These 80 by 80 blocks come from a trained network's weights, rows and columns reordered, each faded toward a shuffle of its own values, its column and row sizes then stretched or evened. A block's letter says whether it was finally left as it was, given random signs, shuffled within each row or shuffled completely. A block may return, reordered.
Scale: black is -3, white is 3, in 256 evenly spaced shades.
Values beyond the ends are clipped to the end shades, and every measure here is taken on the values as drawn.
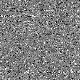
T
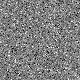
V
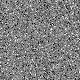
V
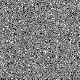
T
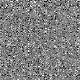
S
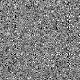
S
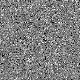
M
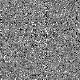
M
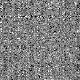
S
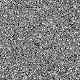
T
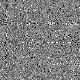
M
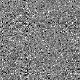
S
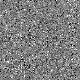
M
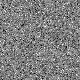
V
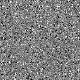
M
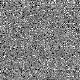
S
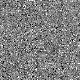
M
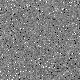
V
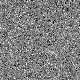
V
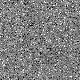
V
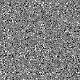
S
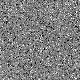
V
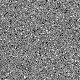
V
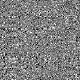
S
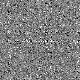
M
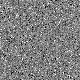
V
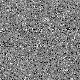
T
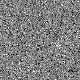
T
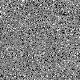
T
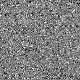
T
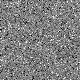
V
